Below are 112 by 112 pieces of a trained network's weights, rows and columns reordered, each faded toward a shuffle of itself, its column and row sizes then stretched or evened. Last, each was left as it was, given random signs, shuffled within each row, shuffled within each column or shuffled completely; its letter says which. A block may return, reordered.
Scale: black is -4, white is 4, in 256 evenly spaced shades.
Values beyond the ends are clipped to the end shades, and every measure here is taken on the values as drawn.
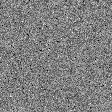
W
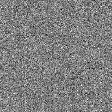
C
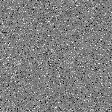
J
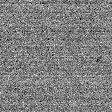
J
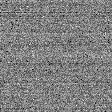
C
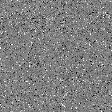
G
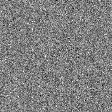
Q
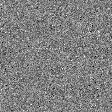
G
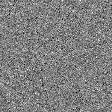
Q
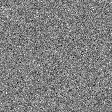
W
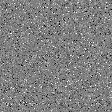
J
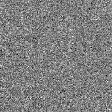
C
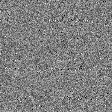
G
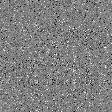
C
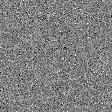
G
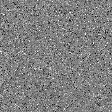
G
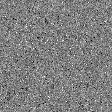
Q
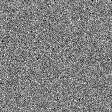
J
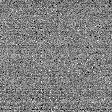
C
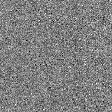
C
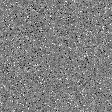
W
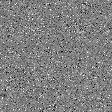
J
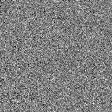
C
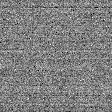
J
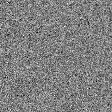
G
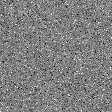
W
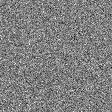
W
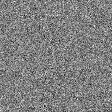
G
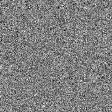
C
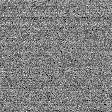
C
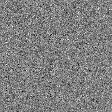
G
